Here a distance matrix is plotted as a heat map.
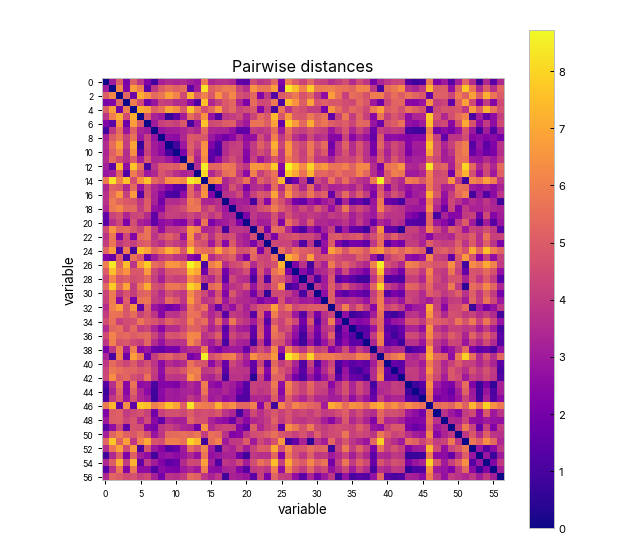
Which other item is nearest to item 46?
24
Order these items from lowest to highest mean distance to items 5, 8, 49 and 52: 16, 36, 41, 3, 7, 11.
16, 7, 11, 3, 41, 36
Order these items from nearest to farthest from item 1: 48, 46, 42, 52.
48, 52, 42, 46
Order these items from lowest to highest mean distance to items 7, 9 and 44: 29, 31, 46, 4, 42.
42, 31, 29, 4, 46
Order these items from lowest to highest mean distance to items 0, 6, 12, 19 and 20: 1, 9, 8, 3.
3, 1, 8, 9
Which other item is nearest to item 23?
30
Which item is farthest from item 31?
12
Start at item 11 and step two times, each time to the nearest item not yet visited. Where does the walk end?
10
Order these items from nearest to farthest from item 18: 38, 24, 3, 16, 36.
38, 16, 36, 3, 24
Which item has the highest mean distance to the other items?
46
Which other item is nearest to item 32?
52
